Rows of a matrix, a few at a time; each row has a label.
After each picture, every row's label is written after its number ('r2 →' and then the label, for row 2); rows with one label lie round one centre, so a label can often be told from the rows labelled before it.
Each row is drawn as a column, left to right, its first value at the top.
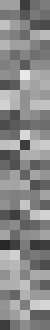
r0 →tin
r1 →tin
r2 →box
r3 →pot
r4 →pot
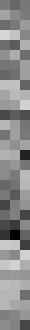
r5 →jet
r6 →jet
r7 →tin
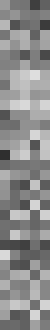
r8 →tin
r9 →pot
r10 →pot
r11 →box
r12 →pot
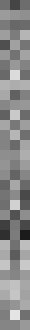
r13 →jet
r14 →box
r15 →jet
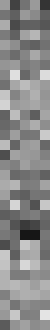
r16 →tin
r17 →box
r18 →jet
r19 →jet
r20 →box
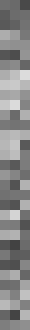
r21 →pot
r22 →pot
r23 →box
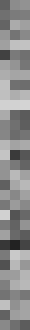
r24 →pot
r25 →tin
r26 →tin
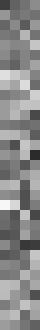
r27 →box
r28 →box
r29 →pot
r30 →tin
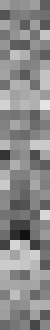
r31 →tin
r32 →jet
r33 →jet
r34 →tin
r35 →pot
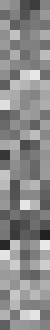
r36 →tin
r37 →jet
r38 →box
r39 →box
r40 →jet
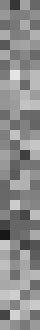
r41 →jet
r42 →box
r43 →tin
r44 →pot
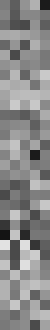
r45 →jet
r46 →pot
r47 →jet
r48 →tin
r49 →box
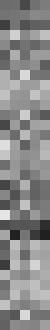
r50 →pot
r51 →jet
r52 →box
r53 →jet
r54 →jet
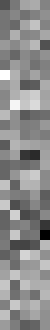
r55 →box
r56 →pot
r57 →tin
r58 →tin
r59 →jet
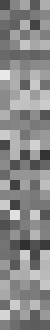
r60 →box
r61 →pot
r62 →tin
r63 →pot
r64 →tin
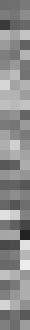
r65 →pot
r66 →pot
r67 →jet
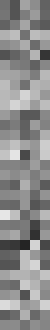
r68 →pot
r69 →pot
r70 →tin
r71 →jet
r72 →pot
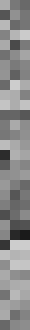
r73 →tin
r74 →jet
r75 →jet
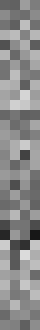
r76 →jet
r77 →pot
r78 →tin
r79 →jet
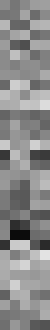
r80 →tin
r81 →jet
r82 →jet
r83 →tin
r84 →tin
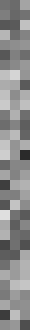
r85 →pot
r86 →box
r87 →tin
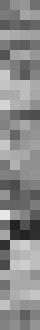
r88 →pot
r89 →jet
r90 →jet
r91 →jet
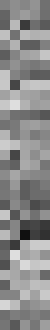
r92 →pot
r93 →tin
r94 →jet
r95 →jet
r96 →jet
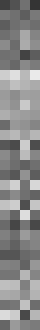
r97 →box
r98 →box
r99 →pot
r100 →box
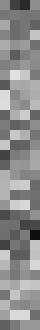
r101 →tin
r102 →box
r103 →box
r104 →jet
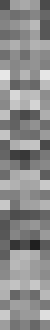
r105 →box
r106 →tin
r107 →tin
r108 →tin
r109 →box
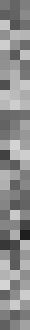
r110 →tin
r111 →pot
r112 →jet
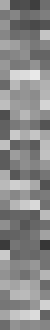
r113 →tin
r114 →box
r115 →box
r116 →box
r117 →pot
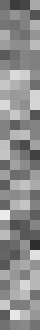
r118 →pot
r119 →box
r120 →box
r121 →tin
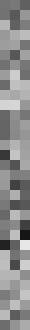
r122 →tin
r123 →pot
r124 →jet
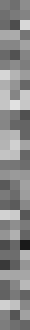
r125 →pot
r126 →pot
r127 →tin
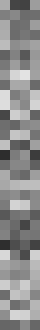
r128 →tin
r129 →box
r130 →box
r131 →tin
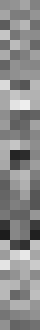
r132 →jet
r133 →tin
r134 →tin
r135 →jet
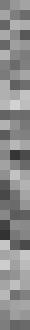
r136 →jet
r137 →tin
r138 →tin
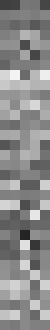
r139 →box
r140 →box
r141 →jet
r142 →pot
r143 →box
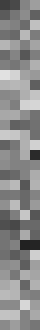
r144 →box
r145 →box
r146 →pot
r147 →tin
